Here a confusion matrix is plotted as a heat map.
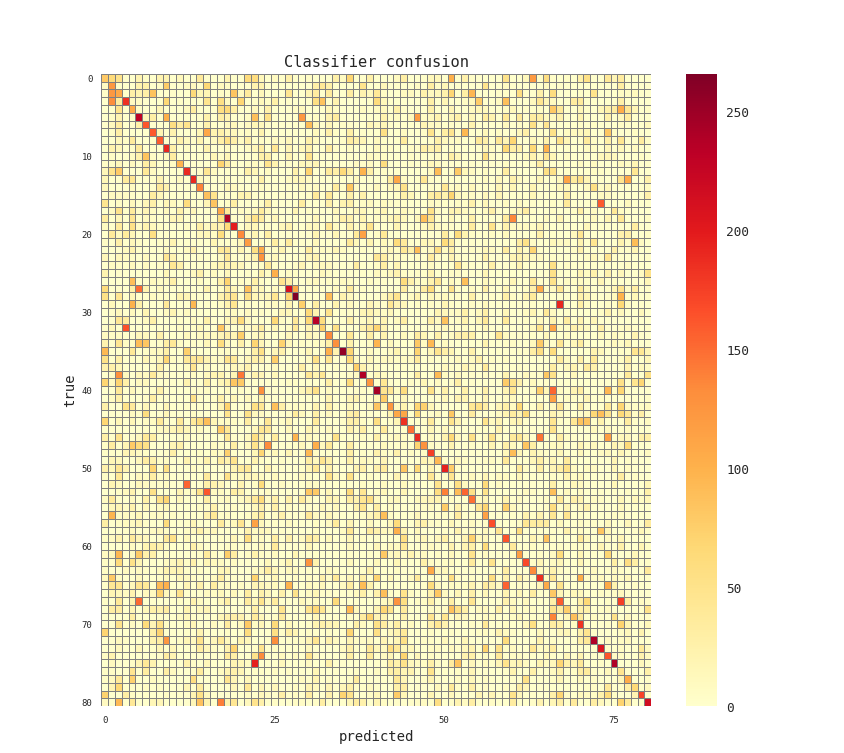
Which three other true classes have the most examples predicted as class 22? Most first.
75, 57, 5
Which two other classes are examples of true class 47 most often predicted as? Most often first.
24, 31
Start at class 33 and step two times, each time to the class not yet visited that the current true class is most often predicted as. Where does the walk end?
38
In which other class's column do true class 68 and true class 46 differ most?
64
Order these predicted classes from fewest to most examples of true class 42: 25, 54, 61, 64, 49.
49, 64, 54, 61, 25
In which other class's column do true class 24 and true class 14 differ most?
36
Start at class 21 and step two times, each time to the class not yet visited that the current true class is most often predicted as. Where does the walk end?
2
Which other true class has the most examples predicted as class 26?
34
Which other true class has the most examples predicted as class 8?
65
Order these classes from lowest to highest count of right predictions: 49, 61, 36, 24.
24, 36, 49, 61
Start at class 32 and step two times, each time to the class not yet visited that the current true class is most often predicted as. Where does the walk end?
1
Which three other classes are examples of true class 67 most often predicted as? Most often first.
76, 5, 43
